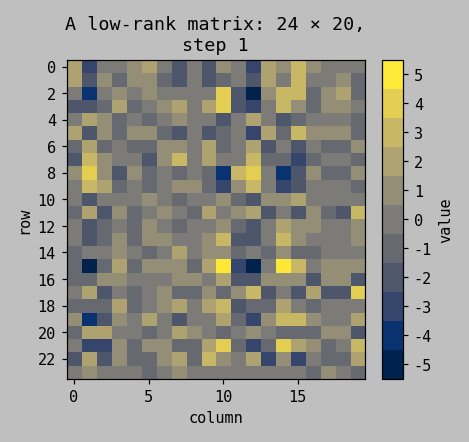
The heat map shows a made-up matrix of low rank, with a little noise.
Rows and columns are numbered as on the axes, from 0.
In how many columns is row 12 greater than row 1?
8
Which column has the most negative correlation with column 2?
19
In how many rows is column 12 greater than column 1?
2
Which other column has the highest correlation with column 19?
16
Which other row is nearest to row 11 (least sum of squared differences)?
17
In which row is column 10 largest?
15
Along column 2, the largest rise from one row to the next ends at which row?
20
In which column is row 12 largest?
14
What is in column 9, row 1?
-2
